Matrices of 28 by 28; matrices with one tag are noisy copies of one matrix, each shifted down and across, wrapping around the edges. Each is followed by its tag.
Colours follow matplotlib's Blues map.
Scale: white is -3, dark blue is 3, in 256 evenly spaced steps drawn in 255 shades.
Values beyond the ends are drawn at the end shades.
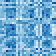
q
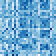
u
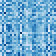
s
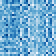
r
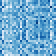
r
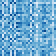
s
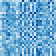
s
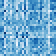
u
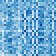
s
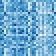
r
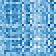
r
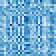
s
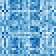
u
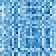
r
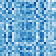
r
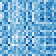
r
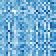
s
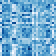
q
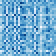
s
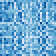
r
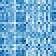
u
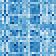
u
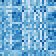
u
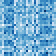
u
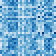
q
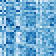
q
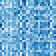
r
